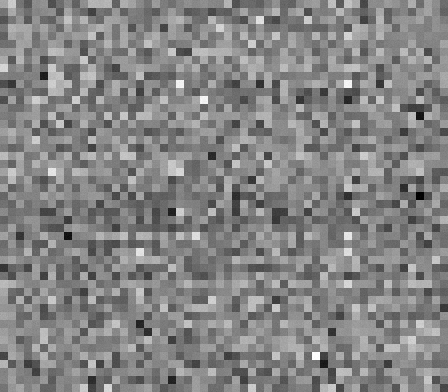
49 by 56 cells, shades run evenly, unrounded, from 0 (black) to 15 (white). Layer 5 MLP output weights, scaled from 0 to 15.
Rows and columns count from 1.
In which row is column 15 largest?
41
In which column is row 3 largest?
33
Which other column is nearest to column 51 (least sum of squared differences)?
28
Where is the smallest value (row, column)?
25, 53
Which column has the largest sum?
23
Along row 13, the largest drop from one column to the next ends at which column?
27
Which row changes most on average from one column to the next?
11
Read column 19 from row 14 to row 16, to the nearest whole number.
10 11 8
